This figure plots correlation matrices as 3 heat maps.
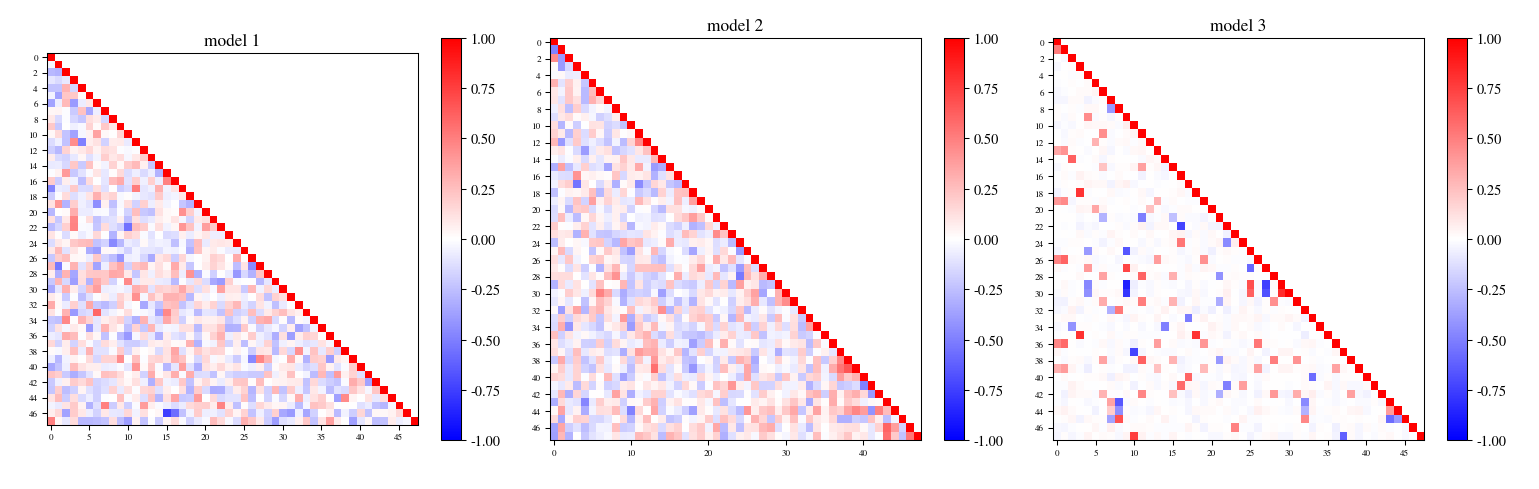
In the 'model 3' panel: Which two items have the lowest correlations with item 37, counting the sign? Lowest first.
10, 47
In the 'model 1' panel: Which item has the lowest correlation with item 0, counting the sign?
17
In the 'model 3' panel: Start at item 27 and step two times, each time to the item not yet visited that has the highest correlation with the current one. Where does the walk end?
4
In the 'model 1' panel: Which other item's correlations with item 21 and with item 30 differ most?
6
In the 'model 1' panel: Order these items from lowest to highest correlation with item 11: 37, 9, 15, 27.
37, 15, 9, 27
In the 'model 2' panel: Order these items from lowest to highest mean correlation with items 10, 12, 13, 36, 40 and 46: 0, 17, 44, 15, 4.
4, 15, 17, 0, 44
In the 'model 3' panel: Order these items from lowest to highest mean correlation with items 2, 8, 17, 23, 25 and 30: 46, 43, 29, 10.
43, 10, 46, 29
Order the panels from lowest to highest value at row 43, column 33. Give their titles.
model 2, model 1, model 3
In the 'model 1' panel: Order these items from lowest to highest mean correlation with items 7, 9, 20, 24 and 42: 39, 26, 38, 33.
33, 26, 38, 39
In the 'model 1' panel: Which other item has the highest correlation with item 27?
39
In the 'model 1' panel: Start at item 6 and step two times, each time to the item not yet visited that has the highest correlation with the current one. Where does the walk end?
15
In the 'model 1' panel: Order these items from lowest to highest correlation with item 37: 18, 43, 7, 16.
43, 16, 7, 18
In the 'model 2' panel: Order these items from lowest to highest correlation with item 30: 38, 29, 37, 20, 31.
37, 38, 20, 29, 31
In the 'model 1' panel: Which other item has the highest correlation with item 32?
38
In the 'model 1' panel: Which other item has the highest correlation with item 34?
2
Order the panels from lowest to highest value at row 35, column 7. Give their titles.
model 2, model 3, model 1
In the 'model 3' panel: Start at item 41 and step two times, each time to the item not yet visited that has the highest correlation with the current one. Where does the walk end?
24
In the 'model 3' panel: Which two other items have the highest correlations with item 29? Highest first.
30, 25
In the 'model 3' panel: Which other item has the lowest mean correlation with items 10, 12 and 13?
37
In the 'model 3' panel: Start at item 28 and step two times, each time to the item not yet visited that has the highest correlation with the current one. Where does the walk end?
38
